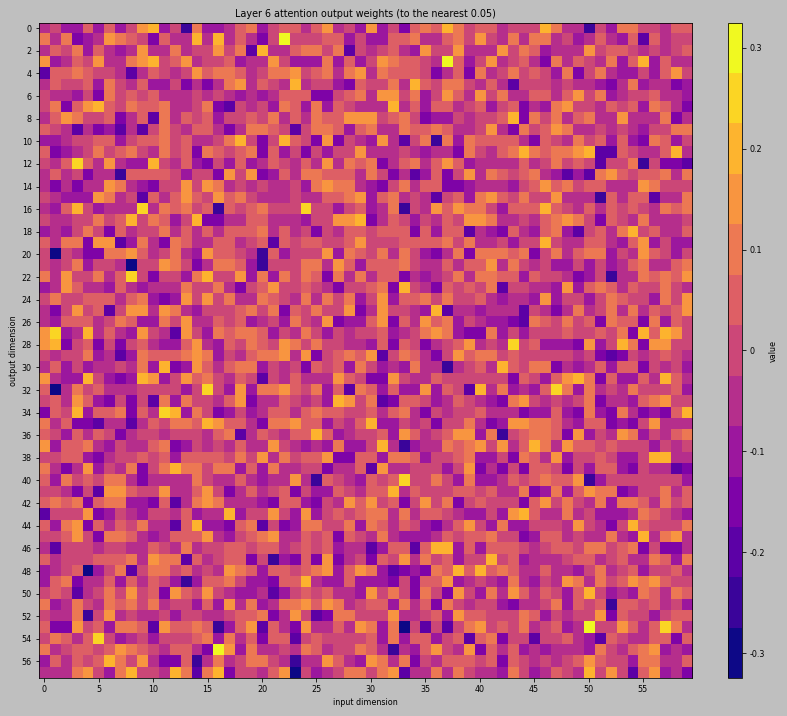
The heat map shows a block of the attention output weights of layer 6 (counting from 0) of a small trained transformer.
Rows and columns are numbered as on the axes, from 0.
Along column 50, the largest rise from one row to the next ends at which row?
41
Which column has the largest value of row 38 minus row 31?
20
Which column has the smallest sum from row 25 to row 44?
5
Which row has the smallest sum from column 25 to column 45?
49
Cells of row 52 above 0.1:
5
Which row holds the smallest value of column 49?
18
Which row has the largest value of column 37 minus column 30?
46
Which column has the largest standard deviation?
33
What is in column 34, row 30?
0.1
